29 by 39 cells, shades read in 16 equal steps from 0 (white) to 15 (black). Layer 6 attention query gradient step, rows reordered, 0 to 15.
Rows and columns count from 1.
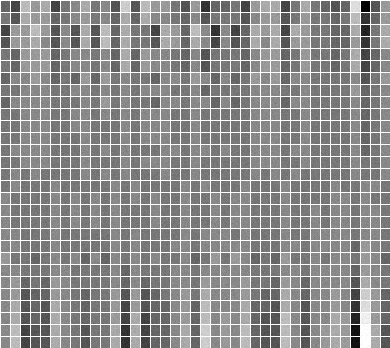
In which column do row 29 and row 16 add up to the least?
37
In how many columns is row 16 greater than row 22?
10
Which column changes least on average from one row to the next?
32
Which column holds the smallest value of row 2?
36
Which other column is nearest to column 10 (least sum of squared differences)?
8
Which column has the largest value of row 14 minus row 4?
11
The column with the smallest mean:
2
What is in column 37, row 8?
9
